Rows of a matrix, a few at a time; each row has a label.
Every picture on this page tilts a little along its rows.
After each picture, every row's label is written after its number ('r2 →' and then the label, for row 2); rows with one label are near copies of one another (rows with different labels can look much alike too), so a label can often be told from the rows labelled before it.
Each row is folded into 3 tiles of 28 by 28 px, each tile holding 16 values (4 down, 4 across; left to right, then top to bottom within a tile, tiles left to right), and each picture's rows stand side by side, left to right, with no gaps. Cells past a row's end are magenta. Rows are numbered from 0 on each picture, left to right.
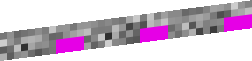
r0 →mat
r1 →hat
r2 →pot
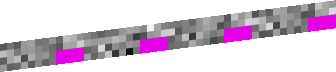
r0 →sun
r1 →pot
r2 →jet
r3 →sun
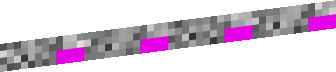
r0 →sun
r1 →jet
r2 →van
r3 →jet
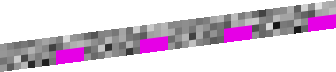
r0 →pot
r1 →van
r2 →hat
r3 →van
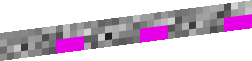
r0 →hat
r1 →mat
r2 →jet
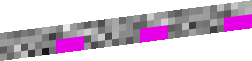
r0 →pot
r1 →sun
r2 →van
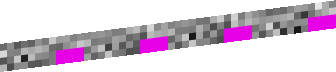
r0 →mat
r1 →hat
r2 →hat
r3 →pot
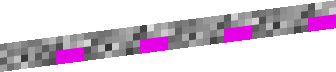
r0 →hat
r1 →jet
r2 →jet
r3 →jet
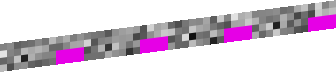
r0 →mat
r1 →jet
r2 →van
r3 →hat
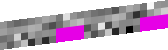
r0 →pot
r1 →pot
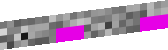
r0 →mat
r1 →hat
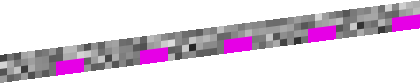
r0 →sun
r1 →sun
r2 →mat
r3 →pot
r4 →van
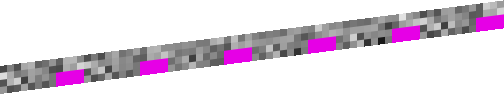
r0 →sun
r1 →sun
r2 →hat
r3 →pot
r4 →pot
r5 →sun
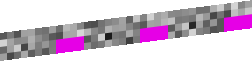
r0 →sun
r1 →van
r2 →hat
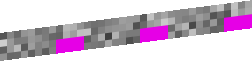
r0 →sun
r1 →jet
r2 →hat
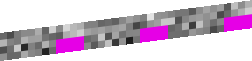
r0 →van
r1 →pot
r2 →jet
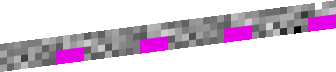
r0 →hat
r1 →sun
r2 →sun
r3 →pot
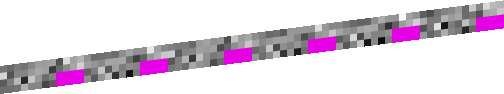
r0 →jet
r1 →pot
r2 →jet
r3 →pot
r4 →pot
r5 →van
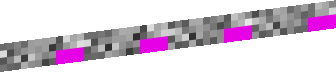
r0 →jet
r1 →jet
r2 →sun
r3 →sun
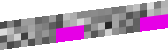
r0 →sun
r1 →hat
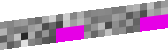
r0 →hat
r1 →hat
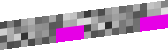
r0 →sun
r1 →sun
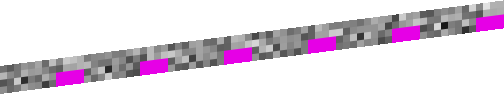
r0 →van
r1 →hat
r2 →sun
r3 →sun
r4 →jet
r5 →van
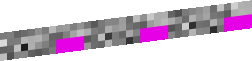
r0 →mat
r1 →van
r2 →van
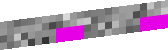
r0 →pot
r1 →jet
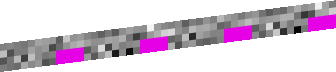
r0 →jet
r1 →pot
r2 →mat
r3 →pot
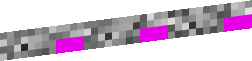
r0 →mat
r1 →jet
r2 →sun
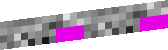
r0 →pot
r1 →pot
